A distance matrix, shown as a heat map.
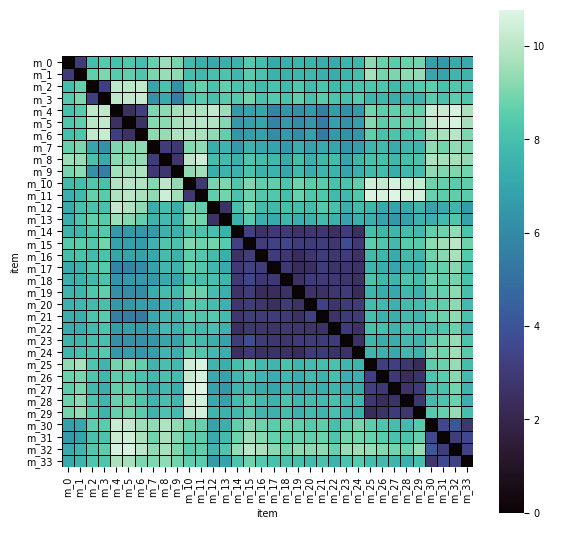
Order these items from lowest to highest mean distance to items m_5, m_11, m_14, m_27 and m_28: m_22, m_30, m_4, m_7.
m_22, m_4, m_7, m_30
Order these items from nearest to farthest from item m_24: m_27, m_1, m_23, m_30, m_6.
m_23, m_6, m_27, m_1, m_30
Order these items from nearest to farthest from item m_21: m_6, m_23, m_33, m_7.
m_23, m_6, m_7, m_33
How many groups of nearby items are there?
9
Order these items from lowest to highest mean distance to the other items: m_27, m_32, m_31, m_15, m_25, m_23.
m_23, m_15, m_27, m_25, m_31, m_32
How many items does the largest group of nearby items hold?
11
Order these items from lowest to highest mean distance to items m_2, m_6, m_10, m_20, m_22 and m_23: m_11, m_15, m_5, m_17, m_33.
m_17, m_15, m_5, m_11, m_33
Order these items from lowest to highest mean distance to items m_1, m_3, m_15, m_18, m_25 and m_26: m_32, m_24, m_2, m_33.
m_24, m_2, m_33, m_32
